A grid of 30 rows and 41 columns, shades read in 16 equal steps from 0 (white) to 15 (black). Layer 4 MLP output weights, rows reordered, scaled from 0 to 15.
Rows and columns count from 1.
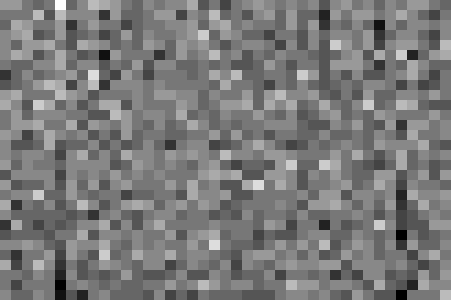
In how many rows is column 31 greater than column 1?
12
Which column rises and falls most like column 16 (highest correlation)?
8
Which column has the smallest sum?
20
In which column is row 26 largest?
2
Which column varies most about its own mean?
6
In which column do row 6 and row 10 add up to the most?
10
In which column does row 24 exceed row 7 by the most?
37
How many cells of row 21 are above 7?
21
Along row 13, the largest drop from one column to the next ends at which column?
38
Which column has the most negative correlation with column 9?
40
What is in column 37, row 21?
12
